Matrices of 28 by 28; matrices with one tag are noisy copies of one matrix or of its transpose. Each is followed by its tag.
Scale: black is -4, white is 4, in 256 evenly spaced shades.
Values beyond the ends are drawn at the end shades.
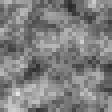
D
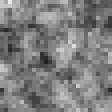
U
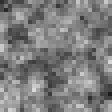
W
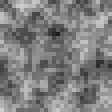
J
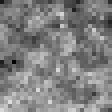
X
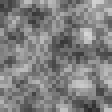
W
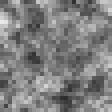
J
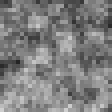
X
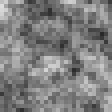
U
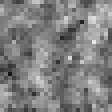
D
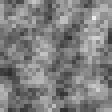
D
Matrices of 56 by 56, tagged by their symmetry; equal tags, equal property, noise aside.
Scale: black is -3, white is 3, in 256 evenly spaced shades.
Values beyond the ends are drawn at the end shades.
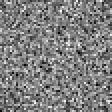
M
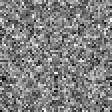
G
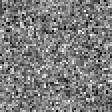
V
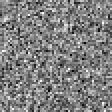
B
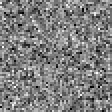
V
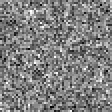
M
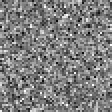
V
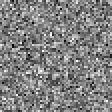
M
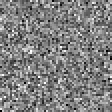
M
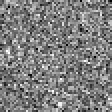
M
